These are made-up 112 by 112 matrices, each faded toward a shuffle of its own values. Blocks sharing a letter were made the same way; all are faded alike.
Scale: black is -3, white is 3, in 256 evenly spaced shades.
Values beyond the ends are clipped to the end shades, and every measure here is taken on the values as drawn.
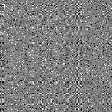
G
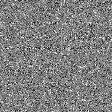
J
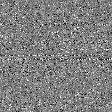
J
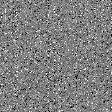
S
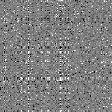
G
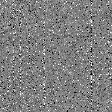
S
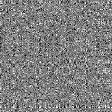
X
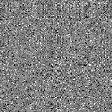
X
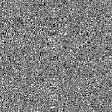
X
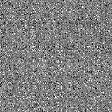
X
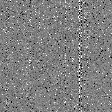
S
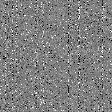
S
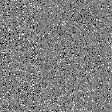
S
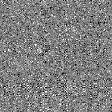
X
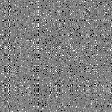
G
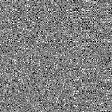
X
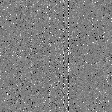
S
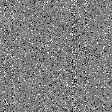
S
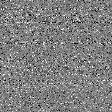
J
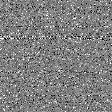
J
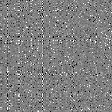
G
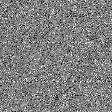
J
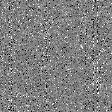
S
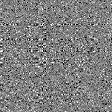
X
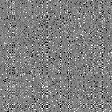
G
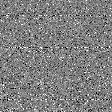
J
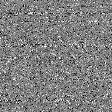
J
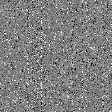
S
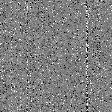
S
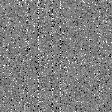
S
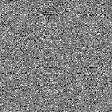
X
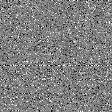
J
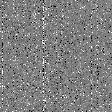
S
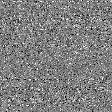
J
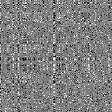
G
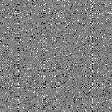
G
